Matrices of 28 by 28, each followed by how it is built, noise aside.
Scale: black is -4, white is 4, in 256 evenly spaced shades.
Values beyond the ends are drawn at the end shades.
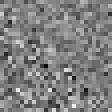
lower triangular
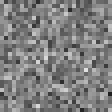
noise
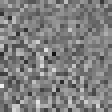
lower triangular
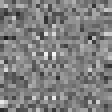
low rank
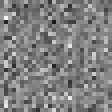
uneven columns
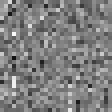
uneven columns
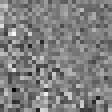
lower triangular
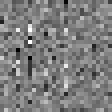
uneven columns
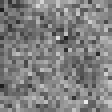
smooth
